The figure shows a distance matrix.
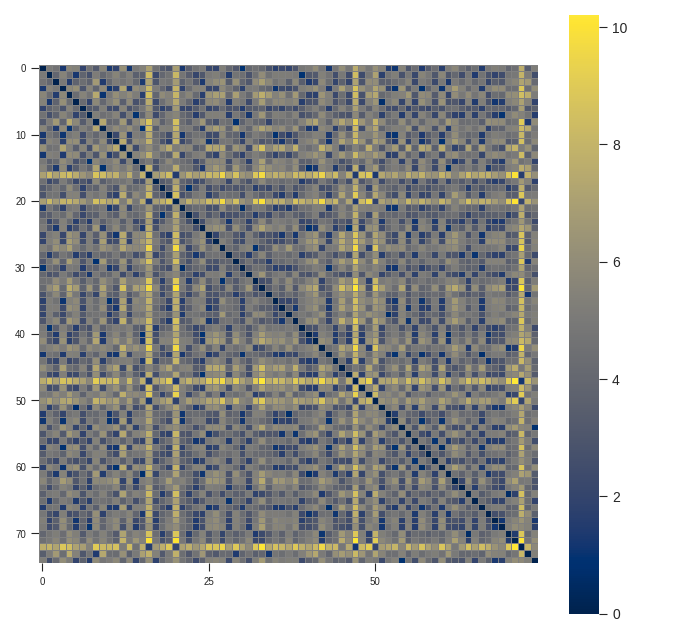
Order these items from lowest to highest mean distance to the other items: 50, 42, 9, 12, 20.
9, 42, 12, 50, 20
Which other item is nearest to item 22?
18
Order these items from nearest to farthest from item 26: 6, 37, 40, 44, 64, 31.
6, 37, 64, 31, 44, 40
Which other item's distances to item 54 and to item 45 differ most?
74
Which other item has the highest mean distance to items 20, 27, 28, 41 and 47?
33
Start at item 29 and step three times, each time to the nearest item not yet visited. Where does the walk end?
34
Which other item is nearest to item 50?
16
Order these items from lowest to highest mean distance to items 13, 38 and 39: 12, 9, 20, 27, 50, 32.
32, 27, 9, 12, 50, 20
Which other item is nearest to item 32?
27
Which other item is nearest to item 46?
24
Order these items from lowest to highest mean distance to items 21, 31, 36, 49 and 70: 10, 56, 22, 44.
22, 10, 56, 44
